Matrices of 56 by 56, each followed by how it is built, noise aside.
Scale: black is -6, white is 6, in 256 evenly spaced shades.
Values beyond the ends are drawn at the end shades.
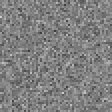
noise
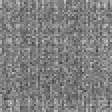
blocks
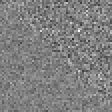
upper triangular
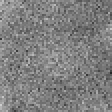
smooth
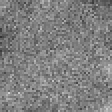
smooth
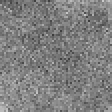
smooth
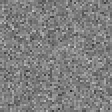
noise
